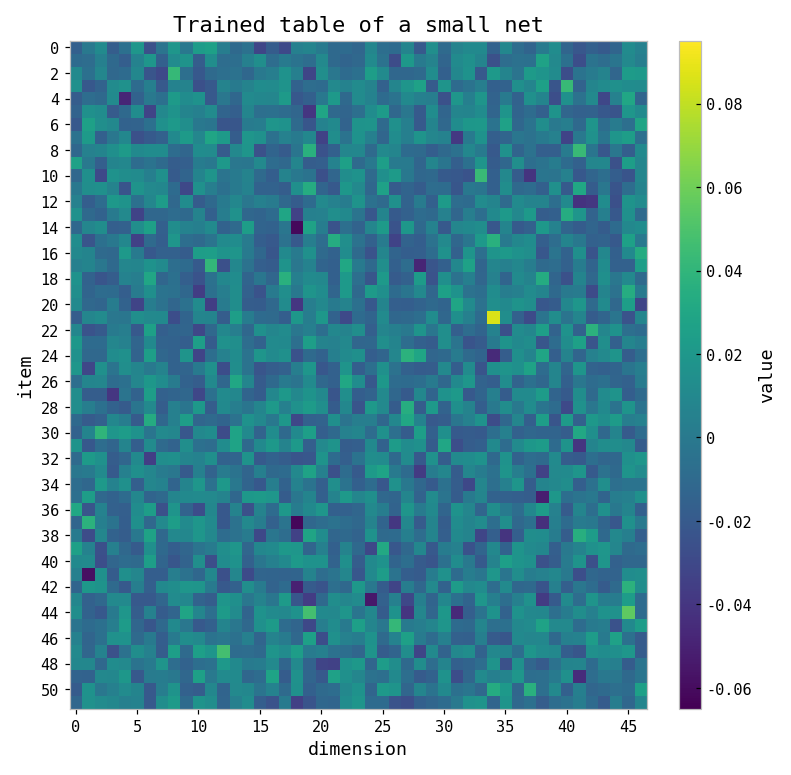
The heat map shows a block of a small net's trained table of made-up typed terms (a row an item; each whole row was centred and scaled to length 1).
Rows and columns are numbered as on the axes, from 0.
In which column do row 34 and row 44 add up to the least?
31
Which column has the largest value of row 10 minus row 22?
33
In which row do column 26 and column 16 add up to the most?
45
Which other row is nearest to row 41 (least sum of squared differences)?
25
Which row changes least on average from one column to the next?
51
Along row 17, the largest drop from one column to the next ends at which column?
12
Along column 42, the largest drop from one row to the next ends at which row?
23
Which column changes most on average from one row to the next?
38
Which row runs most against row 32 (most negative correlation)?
22
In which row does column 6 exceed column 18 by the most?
14
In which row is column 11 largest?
17
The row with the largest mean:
44
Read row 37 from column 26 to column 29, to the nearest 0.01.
-0.04 0.01 -0.02 0.01
